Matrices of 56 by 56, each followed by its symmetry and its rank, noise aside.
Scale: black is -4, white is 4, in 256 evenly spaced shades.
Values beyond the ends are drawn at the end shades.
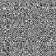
no symmetry, rank seven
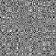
no symmetry, rank six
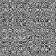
no symmetry, rank five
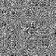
no symmetry, rank seven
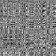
no symmetry, rank five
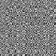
antisymmetric, rank six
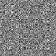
symmetric, rank seven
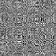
antisymmetric, rank six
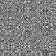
no symmetry, rank seven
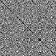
symmetric, rank seven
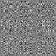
antisymmetric, rank six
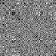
symmetric, rank six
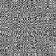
antisymmetric, rank six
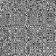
no symmetry, rank seven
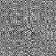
no symmetry, rank six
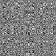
antisymmetric, rank six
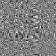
antisymmetric, rank six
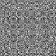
no symmetry, rank five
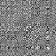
symmetric, rank six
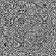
symmetric, rank seven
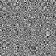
antisymmetric, rank six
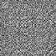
symmetric, rank seven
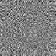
no symmetry, rank seven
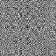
no symmetry, rank seven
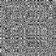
antisymmetric, rank six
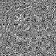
symmetric, rank six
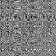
no symmetry, rank six
